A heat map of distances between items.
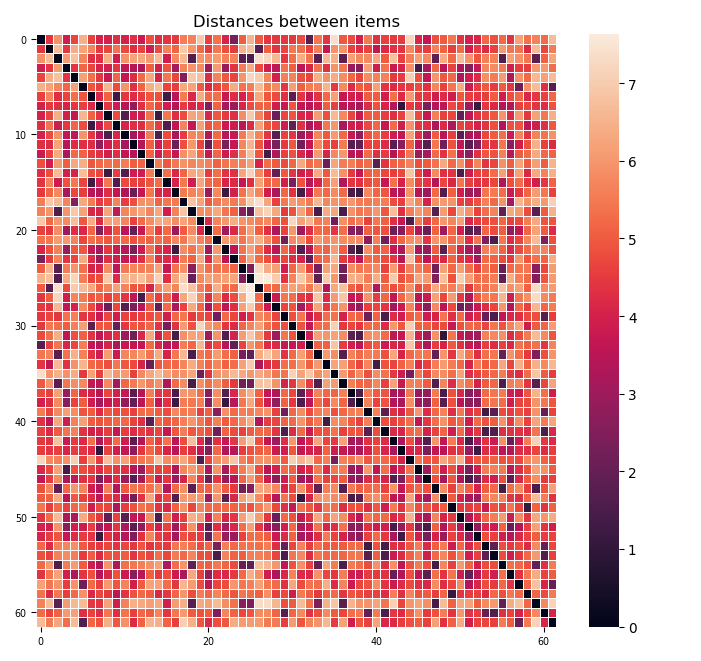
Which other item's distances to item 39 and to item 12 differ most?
27
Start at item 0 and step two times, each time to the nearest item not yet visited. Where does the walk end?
23
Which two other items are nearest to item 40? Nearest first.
34, 13
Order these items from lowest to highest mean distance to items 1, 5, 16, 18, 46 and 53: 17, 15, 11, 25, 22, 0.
11, 22, 15, 0, 25, 17
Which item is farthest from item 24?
26
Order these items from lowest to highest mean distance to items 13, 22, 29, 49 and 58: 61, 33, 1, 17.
1, 33, 61, 17
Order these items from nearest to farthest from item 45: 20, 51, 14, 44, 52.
51, 20, 52, 14, 44
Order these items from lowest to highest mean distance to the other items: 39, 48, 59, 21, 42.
42, 48, 39, 21, 59
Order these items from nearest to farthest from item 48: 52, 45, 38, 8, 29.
38, 52, 45, 8, 29
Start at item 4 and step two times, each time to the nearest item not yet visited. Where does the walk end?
56
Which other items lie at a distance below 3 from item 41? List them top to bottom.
21, 29, 39, 53, 54, 60
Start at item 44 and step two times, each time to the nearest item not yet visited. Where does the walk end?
35
